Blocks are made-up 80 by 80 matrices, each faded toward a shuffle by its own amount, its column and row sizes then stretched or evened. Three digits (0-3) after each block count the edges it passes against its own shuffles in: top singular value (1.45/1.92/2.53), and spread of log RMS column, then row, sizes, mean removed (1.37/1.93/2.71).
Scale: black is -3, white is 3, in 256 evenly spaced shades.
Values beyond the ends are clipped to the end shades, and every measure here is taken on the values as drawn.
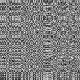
3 1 1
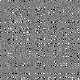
0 3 3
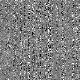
0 3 1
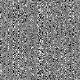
1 3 0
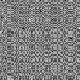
3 0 2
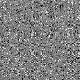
2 1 0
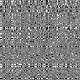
3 2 3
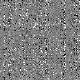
0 3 2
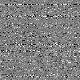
2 0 3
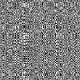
3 3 1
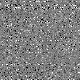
0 1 3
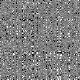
1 3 2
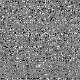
0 0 3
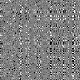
3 3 2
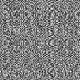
3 1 2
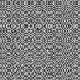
3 2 2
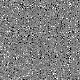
0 2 1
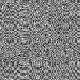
3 0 0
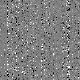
0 3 0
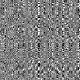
3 3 1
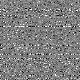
2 0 3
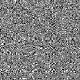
2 1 2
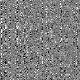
2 3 0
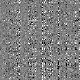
2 3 2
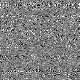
1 0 2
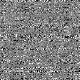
1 1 3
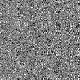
2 1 0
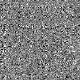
0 2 2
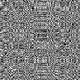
3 0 0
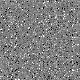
0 1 1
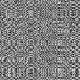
3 3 0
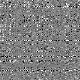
2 2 3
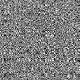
2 1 2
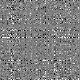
1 3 3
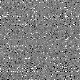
1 1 2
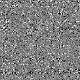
1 1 2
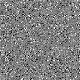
2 0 1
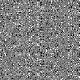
2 2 0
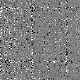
0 3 2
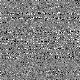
0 0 3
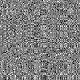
3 1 1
